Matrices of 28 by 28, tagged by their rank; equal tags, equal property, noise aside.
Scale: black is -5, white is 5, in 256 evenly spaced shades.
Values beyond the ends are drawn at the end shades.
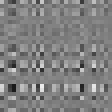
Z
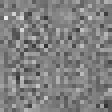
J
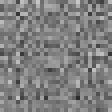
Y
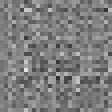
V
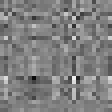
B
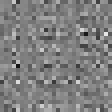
V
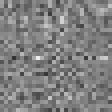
J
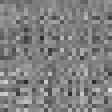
V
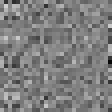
V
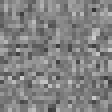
J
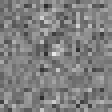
V
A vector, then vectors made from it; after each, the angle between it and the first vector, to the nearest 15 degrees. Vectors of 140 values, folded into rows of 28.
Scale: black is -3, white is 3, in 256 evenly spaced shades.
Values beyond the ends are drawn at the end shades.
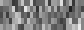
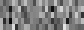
90 degrees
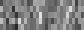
120 degrees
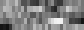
105 degrees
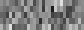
60 degrees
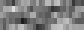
90 degrees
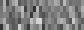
120 degrees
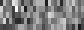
135 degrees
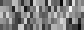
165 degrees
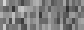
90 degrees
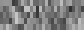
30 degrees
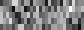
165 degrees
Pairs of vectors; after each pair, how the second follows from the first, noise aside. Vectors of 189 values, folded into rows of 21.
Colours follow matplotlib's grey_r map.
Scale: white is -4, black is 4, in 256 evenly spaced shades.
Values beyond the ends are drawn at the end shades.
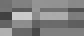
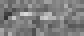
partly zeroed.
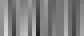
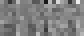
reversed, partly zeroed.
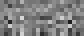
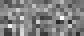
copied.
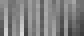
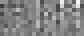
reversed, partly zeroed.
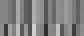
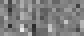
wrapped around, negated, partly zeroed.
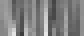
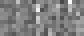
reversed, partly zeroed.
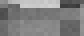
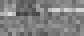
wrapped around, partly zeroed.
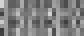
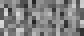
reversed, negated.
